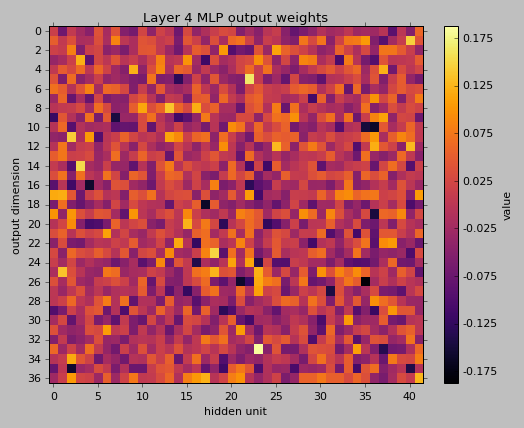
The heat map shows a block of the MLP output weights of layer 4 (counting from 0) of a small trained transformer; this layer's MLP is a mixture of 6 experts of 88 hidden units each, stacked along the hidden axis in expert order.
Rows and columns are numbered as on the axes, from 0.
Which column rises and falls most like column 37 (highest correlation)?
26
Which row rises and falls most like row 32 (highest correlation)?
9
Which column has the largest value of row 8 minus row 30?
10
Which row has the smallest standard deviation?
0
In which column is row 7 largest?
36
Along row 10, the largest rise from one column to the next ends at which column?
37
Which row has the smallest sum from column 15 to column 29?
18
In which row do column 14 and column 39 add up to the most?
11
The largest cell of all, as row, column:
33, 23
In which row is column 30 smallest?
30
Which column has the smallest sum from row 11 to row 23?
24
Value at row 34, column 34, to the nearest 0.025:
-0.05
